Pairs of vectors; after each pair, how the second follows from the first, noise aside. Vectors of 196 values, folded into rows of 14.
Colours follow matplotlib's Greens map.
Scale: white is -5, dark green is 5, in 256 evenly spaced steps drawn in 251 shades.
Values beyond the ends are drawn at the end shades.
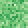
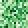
reversed, scaled up.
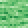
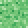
reversed, partly zeroed.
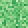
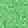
shrunk.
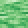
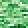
reversed, negated, scaled up.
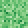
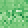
reversed, partly zeroed.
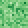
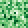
reversed, scaled up.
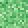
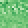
partly zeroed.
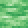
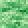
reversed, negated.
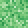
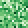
reversed, scaled up.
